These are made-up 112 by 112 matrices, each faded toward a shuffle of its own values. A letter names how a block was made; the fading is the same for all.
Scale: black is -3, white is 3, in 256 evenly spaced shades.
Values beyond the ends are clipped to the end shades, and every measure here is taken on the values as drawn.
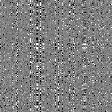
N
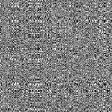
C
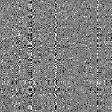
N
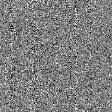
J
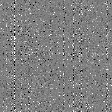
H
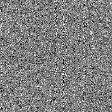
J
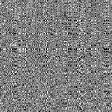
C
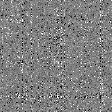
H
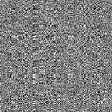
C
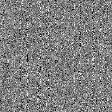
J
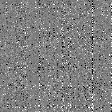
H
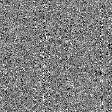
J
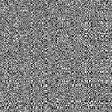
C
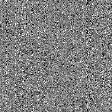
J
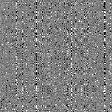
N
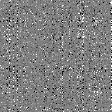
H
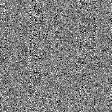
J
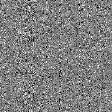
J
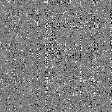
H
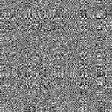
C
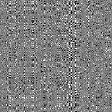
N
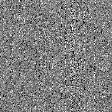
J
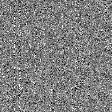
J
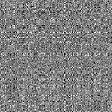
C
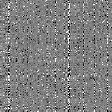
N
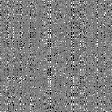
N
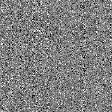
J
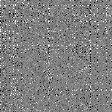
H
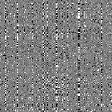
N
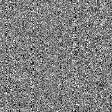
J
